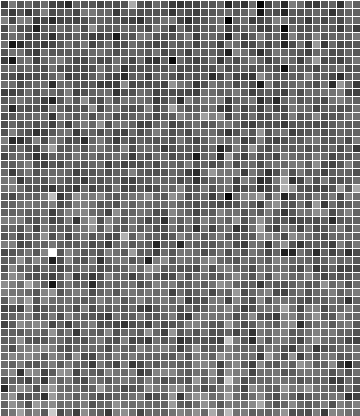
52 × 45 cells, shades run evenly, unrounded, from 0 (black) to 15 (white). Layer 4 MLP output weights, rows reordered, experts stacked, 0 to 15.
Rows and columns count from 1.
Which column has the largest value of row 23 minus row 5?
36
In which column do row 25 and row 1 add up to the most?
17
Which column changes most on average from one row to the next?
7
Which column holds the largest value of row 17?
33
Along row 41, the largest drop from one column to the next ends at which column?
38
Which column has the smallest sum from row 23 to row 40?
8
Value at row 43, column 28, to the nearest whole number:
4
